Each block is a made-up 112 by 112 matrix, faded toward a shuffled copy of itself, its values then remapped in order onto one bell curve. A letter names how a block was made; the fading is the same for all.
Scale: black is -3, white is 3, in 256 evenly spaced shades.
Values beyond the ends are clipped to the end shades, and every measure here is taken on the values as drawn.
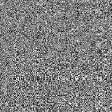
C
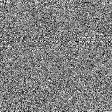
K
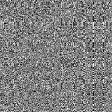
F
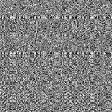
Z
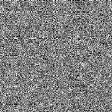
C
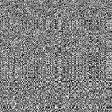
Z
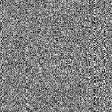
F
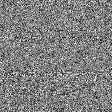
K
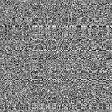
Z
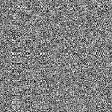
C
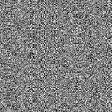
F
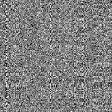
F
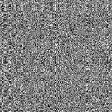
F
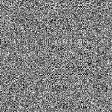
C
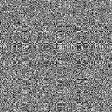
Z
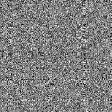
C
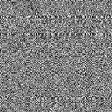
Z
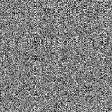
C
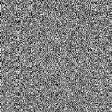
F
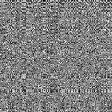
Z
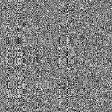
F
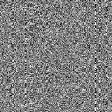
F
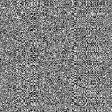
F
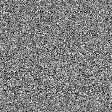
K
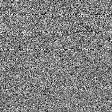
K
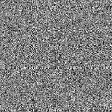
C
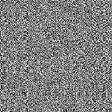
F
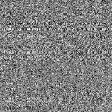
C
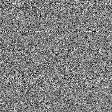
K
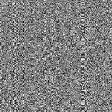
F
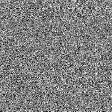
K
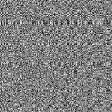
Z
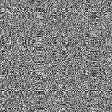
Z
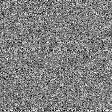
K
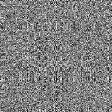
F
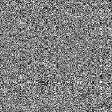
C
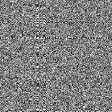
C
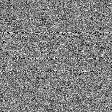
K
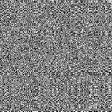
Z
